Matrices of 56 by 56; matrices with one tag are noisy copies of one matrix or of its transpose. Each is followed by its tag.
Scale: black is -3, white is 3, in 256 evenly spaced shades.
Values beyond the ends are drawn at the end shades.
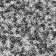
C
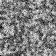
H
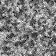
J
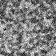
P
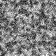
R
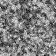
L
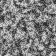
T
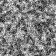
T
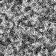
T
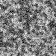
L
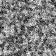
H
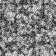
R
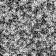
J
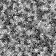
C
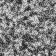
T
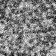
P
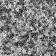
J
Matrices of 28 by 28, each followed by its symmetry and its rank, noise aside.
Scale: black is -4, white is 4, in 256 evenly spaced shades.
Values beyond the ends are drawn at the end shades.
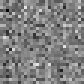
no symmetry, rank five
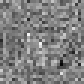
no symmetry, rank six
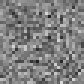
symmetric, rank six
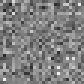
symmetric, rank five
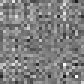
symmetric, rank five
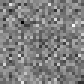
symmetric, rank five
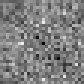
symmetric, rank five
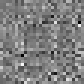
no symmetry, rank five
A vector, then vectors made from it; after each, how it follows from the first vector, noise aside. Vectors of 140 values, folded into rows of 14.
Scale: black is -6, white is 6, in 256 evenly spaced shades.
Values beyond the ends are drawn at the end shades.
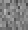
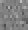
wrapped around, partly zeroed.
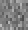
reversed, negated.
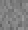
reversed, shrunk.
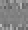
reversed, negated, partly zeroed.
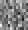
reversed, negated, scaled up.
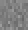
reversed, negated, shrunk.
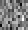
reversed, scaled up.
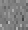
reversed, negated, partly zeroed.
